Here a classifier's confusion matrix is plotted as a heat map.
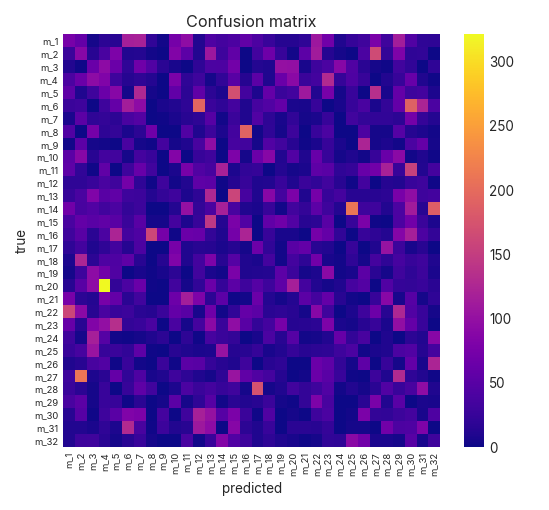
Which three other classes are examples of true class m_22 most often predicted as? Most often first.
m_1, m_29, m_2
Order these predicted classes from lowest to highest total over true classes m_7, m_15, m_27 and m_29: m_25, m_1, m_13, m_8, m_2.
m_8, m_25, m_1, m_13, m_2
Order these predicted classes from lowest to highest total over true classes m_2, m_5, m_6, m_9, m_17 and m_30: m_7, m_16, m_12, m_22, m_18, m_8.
m_8, m_16, m_22, m_18, m_7, m_12
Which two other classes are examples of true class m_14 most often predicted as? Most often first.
m_25, m_32
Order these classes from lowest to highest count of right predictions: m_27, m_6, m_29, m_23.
m_27, m_29, m_23, m_6
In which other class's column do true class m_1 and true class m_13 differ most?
m_15
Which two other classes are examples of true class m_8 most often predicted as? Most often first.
m_16, m_3
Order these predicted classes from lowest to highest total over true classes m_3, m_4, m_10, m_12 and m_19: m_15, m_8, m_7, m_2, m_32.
m_32, m_8, m_7, m_2, m_15
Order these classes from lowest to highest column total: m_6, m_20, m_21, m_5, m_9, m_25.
m_9, m_21, m_25, m_20, m_6, m_5
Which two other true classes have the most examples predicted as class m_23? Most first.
m_4, m_19
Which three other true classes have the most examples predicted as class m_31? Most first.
m_6, m_28, m_9
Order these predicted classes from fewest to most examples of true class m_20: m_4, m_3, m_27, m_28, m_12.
m_27, m_12, m_28, m_3, m_4
